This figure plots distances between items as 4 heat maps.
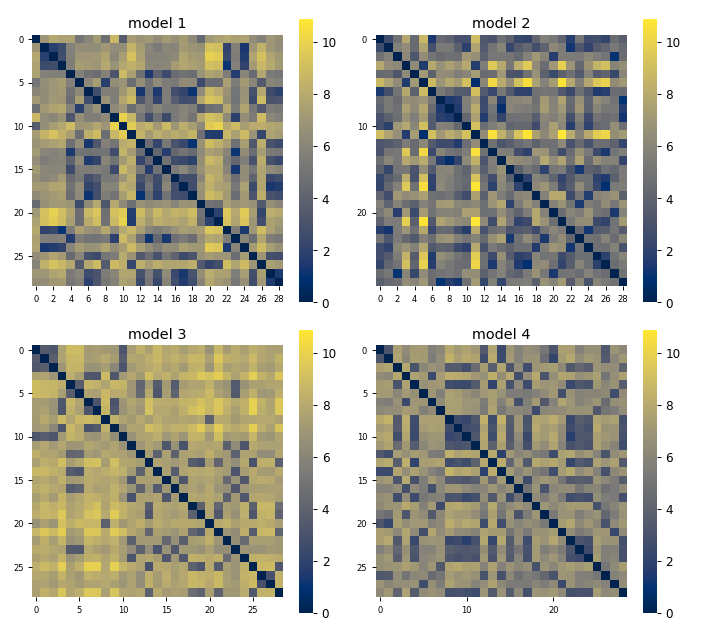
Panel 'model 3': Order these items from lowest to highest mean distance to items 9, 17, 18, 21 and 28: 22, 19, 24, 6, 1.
19, 22, 24, 6, 1
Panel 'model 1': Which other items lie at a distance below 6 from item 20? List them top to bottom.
5, 8, 11, 19, 21, 26
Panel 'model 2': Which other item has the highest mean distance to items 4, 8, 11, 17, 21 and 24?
5
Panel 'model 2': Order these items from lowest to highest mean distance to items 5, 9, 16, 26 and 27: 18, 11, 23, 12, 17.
12, 17, 23, 18, 11
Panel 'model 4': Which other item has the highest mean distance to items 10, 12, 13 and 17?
3
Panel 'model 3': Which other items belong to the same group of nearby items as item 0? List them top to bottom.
1, 2, 10
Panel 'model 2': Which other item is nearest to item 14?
8
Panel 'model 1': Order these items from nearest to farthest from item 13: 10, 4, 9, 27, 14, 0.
4, 9, 14, 27, 0, 10
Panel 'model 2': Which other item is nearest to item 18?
24
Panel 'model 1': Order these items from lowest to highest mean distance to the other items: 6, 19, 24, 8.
6, 8, 19, 24
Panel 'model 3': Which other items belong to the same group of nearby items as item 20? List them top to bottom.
8
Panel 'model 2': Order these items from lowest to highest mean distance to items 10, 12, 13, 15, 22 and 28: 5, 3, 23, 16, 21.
16, 23, 21, 3, 5
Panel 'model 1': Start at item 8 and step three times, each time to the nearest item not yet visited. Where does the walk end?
26
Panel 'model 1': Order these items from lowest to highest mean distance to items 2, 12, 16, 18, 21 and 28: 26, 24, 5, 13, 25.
25, 13, 5, 24, 26
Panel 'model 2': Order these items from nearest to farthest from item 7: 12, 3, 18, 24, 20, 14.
14, 12, 24, 18, 20, 3
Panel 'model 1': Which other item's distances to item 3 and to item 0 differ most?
22
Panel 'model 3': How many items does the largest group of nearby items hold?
6
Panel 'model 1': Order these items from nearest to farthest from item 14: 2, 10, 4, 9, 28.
28, 4, 9, 2, 10
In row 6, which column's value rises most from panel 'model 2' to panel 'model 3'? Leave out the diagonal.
25
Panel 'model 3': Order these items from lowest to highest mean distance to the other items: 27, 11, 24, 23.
23, 11, 24, 27
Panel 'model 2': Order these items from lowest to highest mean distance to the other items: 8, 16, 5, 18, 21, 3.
16, 8, 18, 21, 3, 5
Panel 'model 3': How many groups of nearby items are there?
7
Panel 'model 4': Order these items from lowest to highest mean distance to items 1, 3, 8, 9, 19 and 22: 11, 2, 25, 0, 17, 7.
17, 11, 2, 0, 7, 25
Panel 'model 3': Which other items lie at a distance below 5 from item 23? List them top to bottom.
4, 5, 12, 14, 16
